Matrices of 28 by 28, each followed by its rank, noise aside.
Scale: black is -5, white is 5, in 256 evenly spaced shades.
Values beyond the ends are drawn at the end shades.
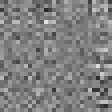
four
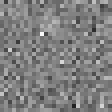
eight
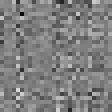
four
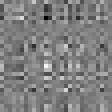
two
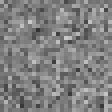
eight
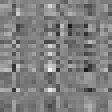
two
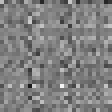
three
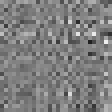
three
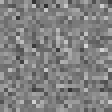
six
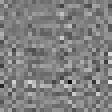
four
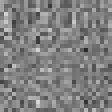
four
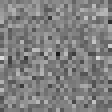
eight
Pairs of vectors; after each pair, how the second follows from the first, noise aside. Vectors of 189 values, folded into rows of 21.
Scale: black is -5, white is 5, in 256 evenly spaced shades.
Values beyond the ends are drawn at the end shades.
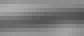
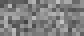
shuffled.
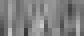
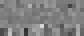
partly zeroed.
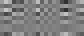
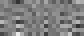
reversed, negated.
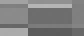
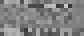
sign-scrambled.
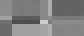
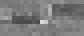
partly zeroed.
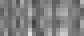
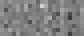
wrapped around, negated, partly zeroed.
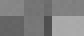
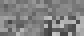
sign-scrambled.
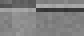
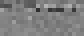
partly zeroed.
